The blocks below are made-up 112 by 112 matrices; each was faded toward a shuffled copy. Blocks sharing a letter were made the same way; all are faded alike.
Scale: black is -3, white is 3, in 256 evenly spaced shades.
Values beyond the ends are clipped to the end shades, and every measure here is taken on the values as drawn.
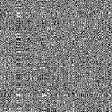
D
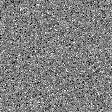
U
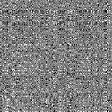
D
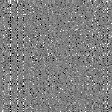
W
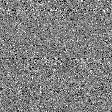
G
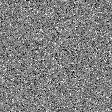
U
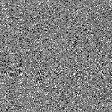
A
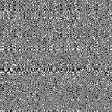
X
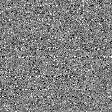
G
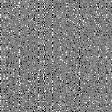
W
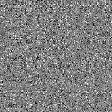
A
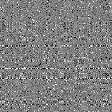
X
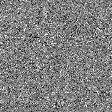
G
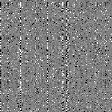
W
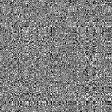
D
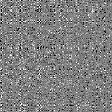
W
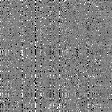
W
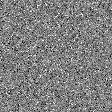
U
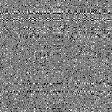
X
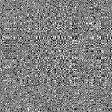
D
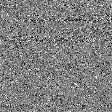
G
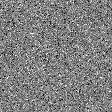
U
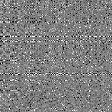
X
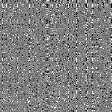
W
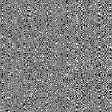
W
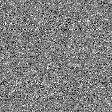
G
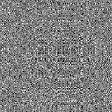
D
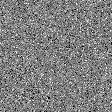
U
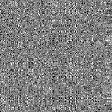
D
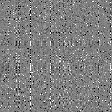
W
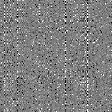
W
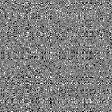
X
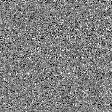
G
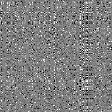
W
